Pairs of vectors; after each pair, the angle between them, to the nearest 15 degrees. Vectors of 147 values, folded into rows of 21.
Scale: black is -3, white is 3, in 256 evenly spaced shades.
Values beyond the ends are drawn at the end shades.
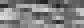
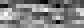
15 degrees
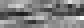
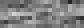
150 degrees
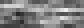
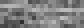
30 degrees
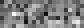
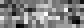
135 degrees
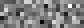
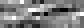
90 degrees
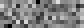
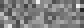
150 degrees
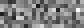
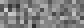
105 degrees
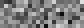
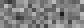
30 degrees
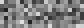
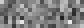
60 degrees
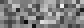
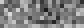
135 degrees
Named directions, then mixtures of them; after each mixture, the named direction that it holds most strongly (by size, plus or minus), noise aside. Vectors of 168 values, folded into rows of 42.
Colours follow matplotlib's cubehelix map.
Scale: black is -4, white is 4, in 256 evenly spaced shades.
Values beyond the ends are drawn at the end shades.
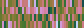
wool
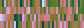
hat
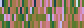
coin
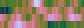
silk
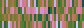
wool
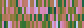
wool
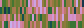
silk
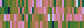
coin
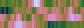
silk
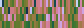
coin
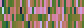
coin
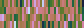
hat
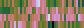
silk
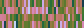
wool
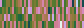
coin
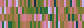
wool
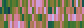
silk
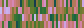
wool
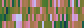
hat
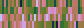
wool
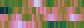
silk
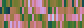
silk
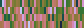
coin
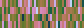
wool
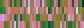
hat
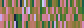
hat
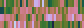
silk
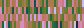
wool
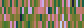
coin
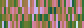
wool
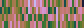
wool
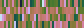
hat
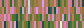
wool
